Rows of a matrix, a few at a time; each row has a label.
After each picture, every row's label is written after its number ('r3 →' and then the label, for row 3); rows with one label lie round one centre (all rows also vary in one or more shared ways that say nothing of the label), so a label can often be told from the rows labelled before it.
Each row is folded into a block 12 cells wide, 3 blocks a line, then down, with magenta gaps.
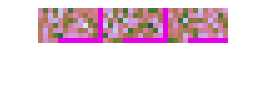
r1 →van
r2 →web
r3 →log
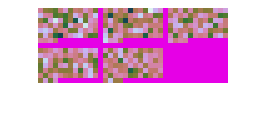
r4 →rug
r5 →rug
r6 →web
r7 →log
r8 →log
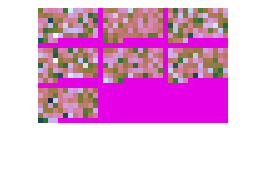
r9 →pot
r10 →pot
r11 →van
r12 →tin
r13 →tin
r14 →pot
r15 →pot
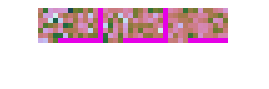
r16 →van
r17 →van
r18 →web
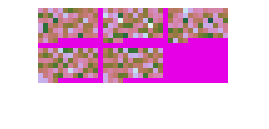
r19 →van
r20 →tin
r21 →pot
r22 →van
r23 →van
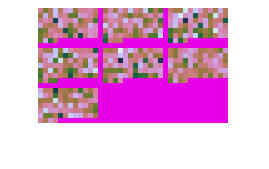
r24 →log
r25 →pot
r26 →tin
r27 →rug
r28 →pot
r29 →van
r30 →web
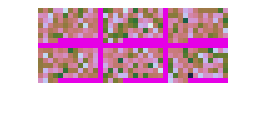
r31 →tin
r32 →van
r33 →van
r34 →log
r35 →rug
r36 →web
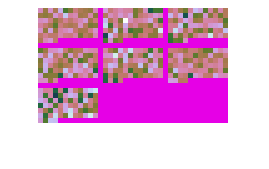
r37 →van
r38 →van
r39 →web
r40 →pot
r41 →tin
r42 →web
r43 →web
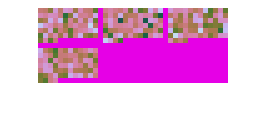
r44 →rug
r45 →web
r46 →tin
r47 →web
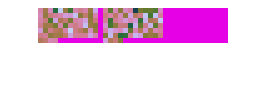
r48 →van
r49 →van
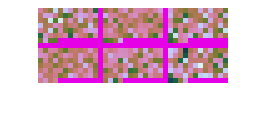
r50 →rug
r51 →pot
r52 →rug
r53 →log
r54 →log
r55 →web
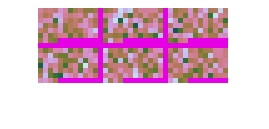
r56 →van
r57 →pot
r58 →tin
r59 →tin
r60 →tin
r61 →log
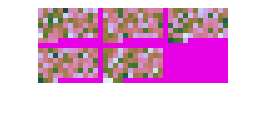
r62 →log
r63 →web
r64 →tin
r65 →tin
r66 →rug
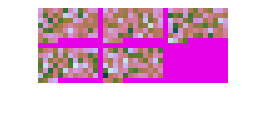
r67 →tin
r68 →log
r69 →rug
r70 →pot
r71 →web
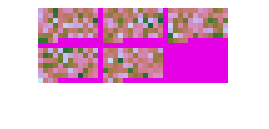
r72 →web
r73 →web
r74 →pot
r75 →van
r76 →log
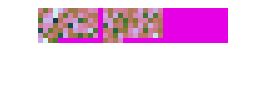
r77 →pot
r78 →tin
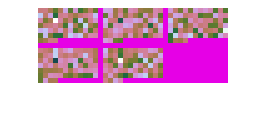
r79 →tin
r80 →web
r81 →tin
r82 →pot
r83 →rug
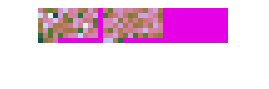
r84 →tin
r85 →rug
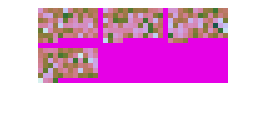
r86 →web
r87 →web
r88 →web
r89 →rug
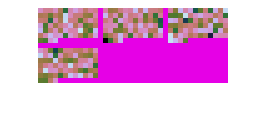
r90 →pot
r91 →pot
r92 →van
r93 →web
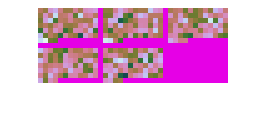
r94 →log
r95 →rug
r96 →rug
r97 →web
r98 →rug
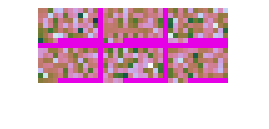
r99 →tin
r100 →van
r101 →log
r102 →tin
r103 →van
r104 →rug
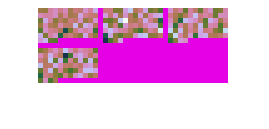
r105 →log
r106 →van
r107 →van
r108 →rug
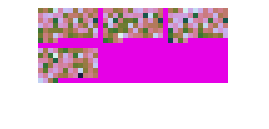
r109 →pot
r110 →tin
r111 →pot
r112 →log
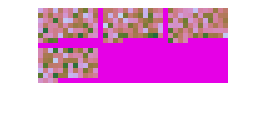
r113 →tin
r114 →pot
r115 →pot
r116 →van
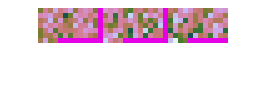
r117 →rug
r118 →log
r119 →log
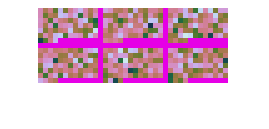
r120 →van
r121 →web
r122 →log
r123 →web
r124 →log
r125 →web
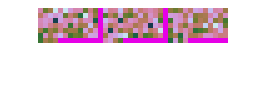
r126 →tin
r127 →rug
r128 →log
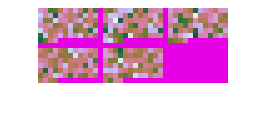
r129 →tin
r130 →tin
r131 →log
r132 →rug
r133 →web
